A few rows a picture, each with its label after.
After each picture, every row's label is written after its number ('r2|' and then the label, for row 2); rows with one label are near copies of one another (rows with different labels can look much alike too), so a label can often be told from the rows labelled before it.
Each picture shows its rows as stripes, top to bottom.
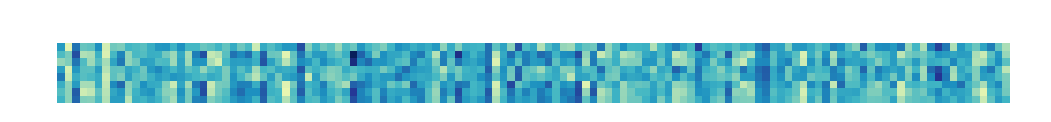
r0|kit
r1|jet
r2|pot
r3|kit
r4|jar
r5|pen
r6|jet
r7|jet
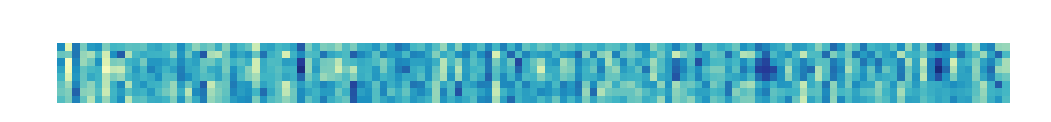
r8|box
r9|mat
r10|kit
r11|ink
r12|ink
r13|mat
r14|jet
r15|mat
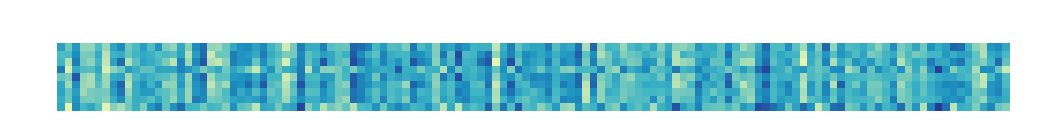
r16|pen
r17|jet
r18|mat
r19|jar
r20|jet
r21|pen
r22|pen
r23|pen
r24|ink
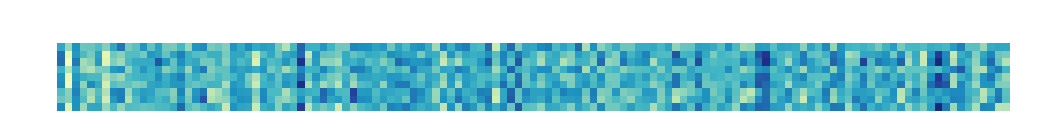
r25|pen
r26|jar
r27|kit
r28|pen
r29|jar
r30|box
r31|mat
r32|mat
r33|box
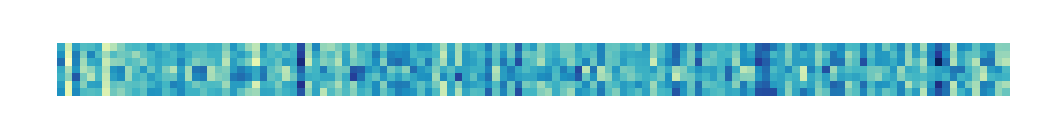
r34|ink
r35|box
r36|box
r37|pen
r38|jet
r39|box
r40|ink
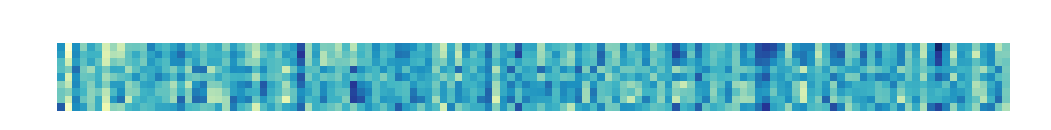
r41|ink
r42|ink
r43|ink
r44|jet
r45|kit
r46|pot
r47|pot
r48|mat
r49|jar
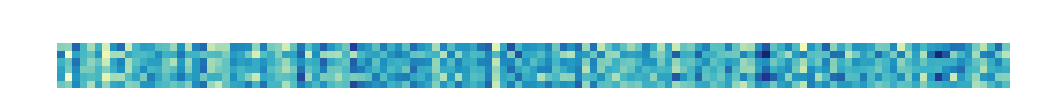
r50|mat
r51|jar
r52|mat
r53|pen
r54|ink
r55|pot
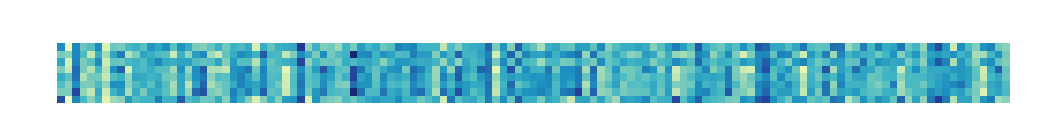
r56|kit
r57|pot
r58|kit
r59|mat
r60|jet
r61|pen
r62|jet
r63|jar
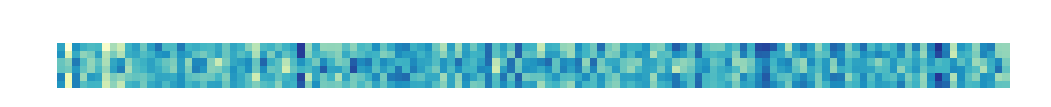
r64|ink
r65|kit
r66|pot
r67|mat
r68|box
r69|ink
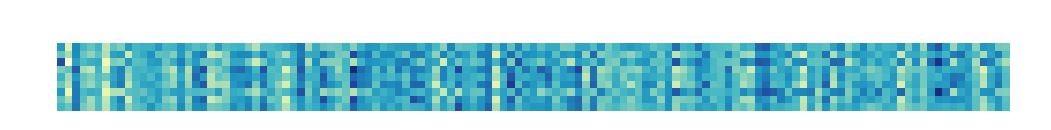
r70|jar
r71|mat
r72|jar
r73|jet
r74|pen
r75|mat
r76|ink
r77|mat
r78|jet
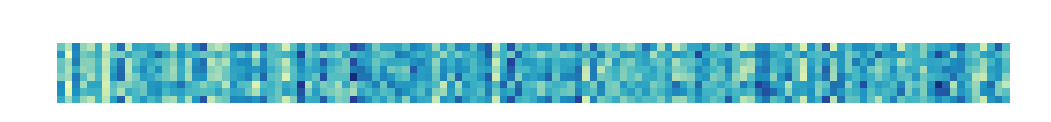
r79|mat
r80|kit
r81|mat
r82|pen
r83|pot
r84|box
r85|ink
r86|pen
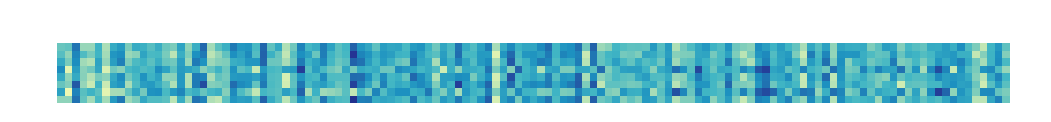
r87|jet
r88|pot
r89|pen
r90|kit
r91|pen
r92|jet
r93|ink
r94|pot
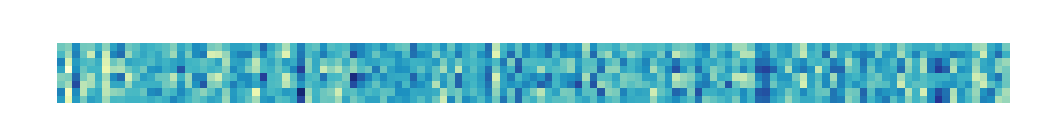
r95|pot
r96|mat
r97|jar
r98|ink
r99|pot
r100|jet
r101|kit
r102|box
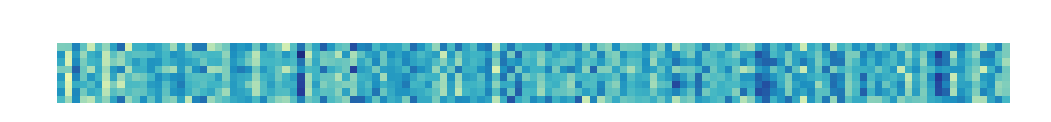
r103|mat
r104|box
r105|ink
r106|mat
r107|box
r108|ink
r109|box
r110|pen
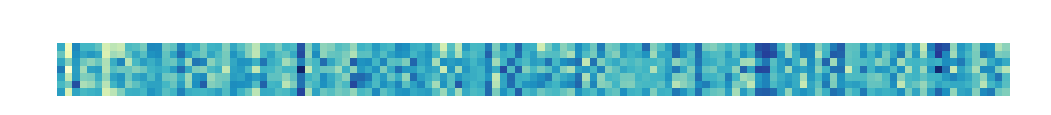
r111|ink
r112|ink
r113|pen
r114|box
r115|pen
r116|jet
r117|ink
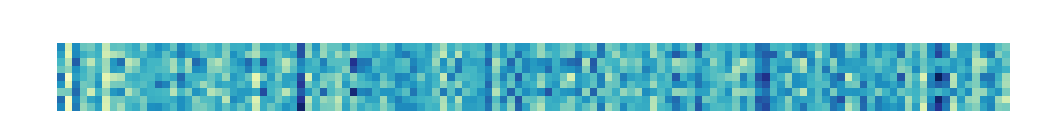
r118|kit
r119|ink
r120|pot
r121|pot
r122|jar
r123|kit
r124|pot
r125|box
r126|kit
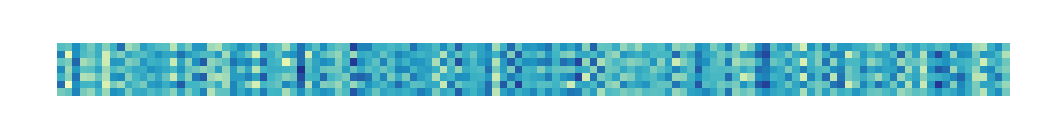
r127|pot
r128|jar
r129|jet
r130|kit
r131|pen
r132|jar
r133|jet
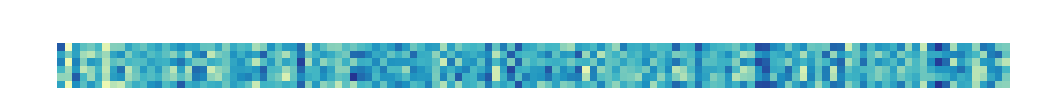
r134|jar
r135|pen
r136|box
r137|pen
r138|pot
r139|ink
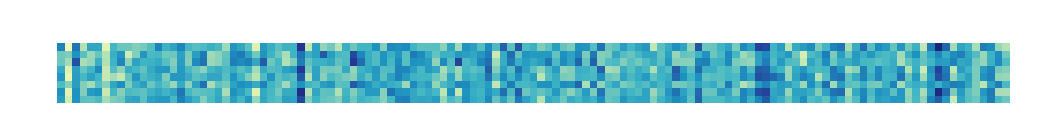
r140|box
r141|mat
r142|jet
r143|kit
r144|ink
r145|pen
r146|box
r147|kit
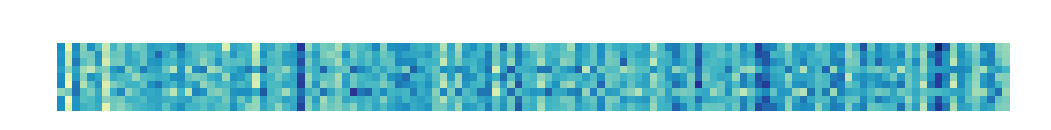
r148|box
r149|kit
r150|kit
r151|pen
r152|box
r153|kit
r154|pot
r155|kit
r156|ink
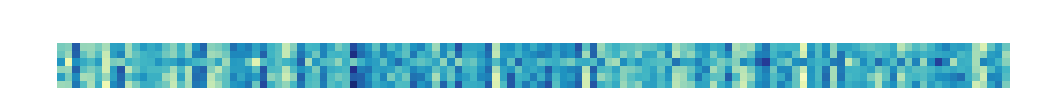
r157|jet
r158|pot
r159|jar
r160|pot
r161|pen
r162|pot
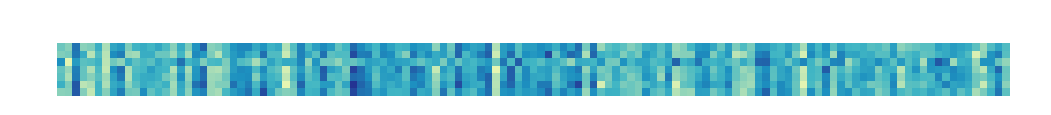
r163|jet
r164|pot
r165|jar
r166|mat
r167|mat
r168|jet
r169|pot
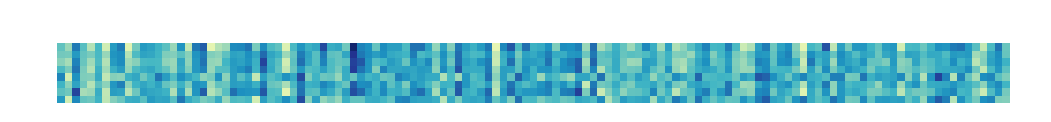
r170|mat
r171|pot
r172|pot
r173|jet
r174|kit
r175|pen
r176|jet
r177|kit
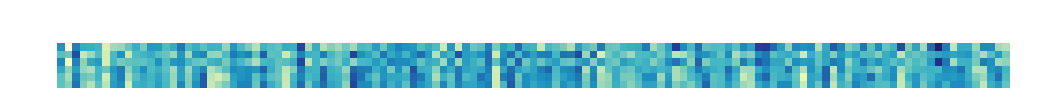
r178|ink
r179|jet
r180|box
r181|pen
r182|mat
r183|mat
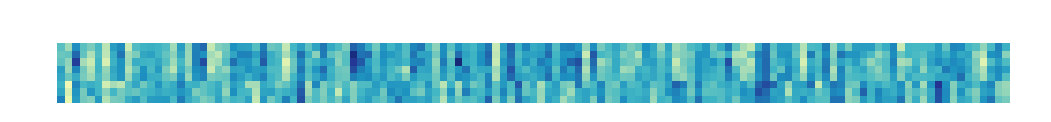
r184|mat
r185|pot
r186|jet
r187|pen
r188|pen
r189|ink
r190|box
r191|kit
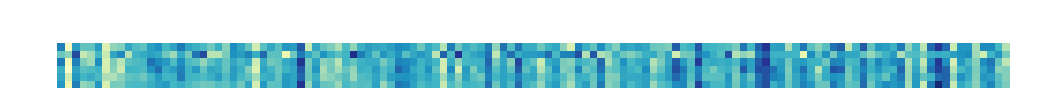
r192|jar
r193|jet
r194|kit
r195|ink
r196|ink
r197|kit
